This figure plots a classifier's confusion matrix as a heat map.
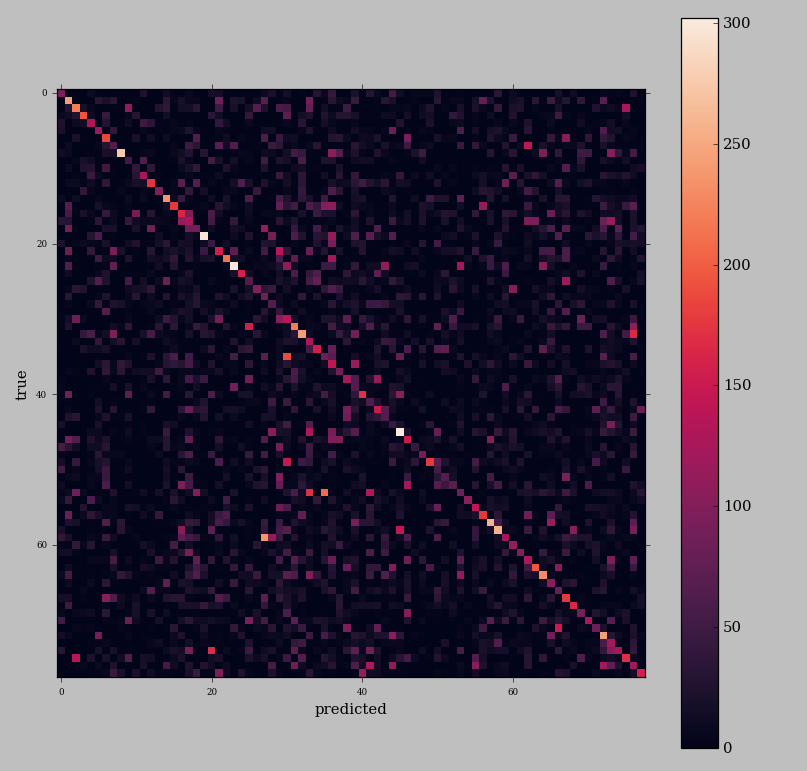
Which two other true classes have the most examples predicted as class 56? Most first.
15, 1
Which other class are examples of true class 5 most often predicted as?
44
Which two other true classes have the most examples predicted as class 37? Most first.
46, 8
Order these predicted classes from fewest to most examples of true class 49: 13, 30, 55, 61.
13, 61, 55, 30
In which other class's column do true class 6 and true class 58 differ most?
45
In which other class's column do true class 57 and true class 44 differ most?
65
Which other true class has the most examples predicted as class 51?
34
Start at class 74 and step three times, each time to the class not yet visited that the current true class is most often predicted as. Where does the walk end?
39
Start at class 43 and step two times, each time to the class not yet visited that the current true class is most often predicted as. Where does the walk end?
42
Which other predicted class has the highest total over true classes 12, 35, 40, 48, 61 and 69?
30
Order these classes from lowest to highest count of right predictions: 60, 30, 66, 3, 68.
66, 60, 30, 68, 3
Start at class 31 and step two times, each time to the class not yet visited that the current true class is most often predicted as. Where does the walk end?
67
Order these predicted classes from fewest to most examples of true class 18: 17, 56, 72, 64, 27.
56, 64, 72, 17, 27
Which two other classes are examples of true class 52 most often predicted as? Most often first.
46, 16
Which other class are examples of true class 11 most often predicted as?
60
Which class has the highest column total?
36
